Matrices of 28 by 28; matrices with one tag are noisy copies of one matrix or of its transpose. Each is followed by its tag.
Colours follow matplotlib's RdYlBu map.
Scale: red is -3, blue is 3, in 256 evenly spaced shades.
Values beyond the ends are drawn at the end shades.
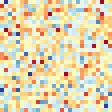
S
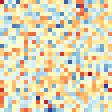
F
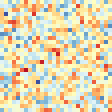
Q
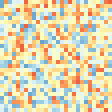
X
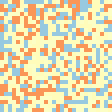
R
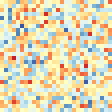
F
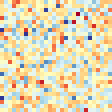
S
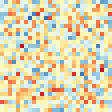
Q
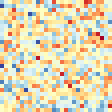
R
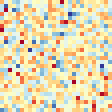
F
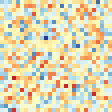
Q
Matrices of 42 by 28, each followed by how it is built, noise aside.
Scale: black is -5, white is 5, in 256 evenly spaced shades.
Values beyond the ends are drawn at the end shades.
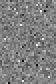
sparse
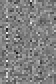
uneven columns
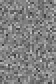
noise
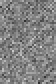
Hankel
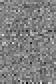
uneven rows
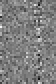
uneven columns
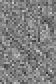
Toeplitz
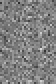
repeating rows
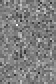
uneven columns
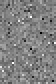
sparse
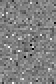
sparse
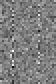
uneven columns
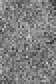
smooth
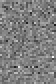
uneven rows
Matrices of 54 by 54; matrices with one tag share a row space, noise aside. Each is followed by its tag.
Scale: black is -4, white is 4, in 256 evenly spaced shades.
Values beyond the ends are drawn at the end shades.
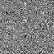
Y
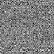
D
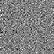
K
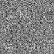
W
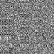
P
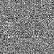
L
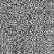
W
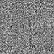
W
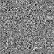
W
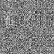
W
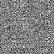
D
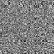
Y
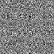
W
